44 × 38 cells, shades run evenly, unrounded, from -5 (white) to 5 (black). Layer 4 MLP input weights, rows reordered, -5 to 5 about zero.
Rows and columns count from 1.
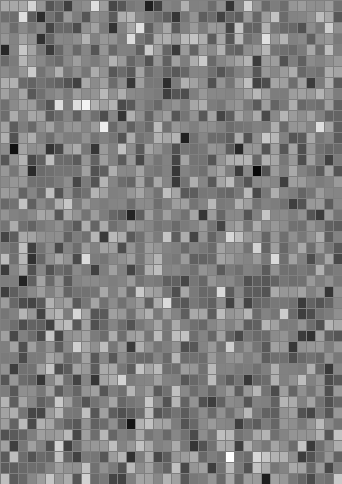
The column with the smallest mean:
10
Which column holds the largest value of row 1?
17
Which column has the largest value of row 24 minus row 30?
38
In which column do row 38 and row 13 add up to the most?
21
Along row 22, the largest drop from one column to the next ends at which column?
13
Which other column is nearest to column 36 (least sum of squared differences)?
23
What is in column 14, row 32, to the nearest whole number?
-1
